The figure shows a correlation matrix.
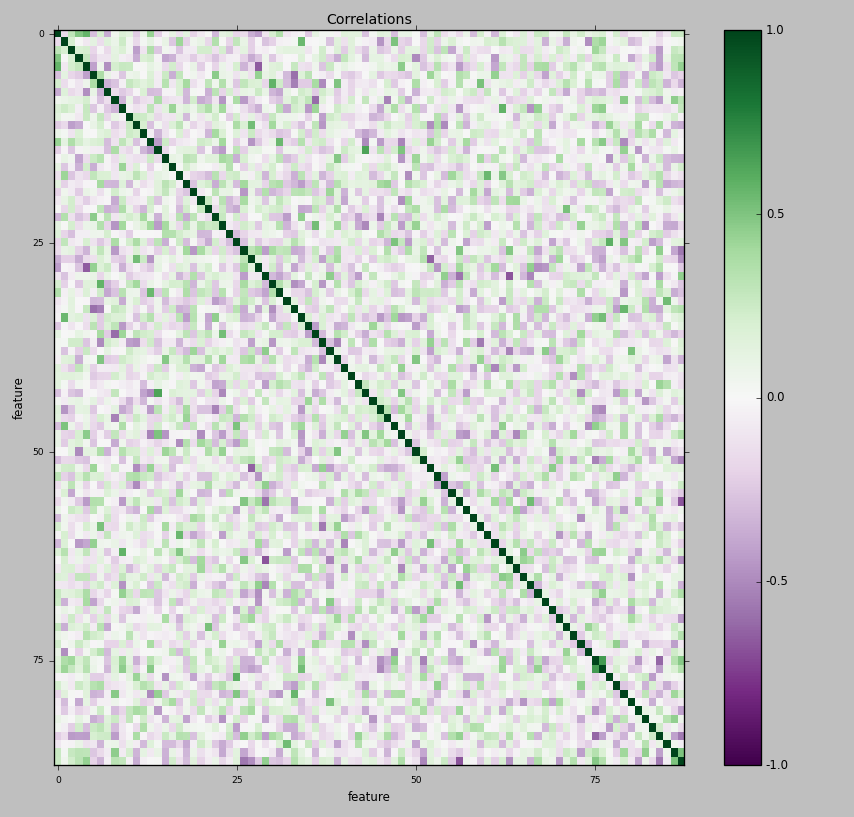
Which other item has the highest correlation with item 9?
62
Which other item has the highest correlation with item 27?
11
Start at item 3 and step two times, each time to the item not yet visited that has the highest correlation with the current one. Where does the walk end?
4
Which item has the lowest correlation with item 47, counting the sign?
74
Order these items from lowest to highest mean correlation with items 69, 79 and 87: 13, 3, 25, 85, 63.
13, 63, 85, 25, 3
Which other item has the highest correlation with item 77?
25
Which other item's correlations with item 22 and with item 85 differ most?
32
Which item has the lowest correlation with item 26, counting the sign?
87
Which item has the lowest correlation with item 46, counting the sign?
8
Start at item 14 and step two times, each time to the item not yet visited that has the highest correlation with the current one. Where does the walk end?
48
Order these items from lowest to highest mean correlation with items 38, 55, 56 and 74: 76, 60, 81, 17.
76, 60, 17, 81
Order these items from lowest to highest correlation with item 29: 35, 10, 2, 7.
10, 2, 7, 35
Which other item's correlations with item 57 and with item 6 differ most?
37
